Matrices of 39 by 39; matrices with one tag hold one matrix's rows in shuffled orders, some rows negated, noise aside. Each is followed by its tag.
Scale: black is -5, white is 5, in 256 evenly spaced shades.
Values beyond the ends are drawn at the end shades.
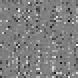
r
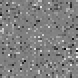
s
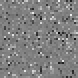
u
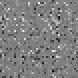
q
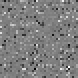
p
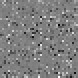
u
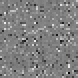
p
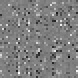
r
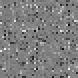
p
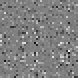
p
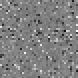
s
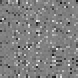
r
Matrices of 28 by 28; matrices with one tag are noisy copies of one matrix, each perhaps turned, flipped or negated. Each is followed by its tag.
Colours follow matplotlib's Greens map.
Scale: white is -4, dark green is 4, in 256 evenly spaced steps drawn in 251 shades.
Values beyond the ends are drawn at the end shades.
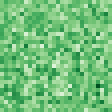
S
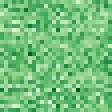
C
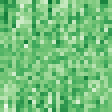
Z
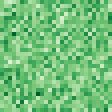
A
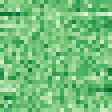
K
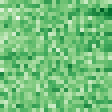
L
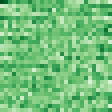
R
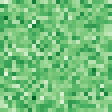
A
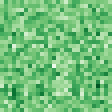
S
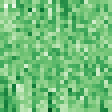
Z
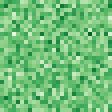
A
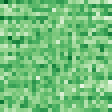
R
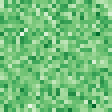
A
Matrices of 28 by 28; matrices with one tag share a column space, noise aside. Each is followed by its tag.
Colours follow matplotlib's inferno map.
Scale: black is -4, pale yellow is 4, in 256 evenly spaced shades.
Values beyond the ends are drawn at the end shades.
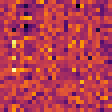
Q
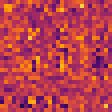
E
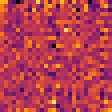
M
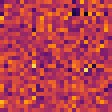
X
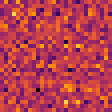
X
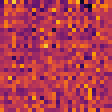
M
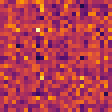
Q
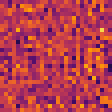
E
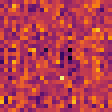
E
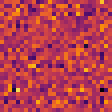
X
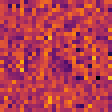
E
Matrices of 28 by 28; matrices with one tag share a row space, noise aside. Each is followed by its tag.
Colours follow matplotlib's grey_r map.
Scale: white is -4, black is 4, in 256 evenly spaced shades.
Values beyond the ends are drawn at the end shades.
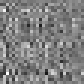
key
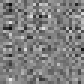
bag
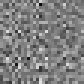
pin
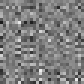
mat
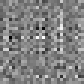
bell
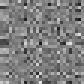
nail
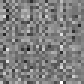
key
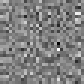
nail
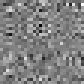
bag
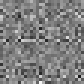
mat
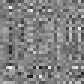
bag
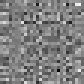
nail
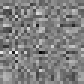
pin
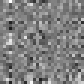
bag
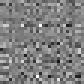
nail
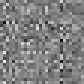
key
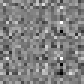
bell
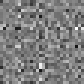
mat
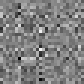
mat
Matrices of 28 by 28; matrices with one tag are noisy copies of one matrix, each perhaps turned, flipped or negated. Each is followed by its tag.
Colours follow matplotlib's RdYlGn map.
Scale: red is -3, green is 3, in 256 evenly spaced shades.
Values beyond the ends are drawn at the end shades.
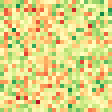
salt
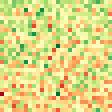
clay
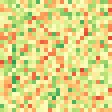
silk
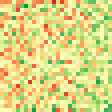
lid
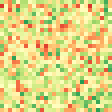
salt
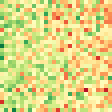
clay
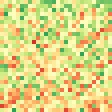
clay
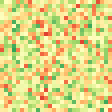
silk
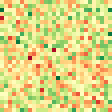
salt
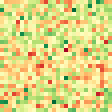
salt
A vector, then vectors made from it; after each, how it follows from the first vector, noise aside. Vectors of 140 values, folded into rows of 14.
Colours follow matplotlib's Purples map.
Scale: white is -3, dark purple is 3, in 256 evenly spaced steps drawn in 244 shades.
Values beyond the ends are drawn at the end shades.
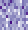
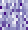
wrapped around.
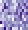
wrapped around.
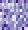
wrapped around.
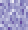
wrapped around, negated, shrunk.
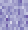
negated, shrunk.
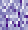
negated.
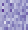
wrapped around, negated, shrunk.
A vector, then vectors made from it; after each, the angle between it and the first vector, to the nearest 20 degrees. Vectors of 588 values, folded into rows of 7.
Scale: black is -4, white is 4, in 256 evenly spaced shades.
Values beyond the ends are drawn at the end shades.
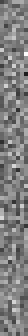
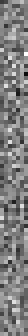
20 degrees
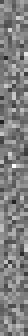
60 degrees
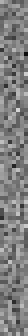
160 degrees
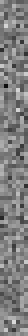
140 degrees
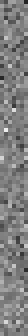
80 degrees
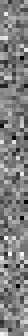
100 degrees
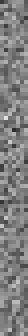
60 degrees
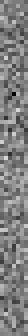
120 degrees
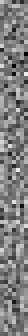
160 degrees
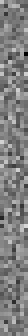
140 degrees
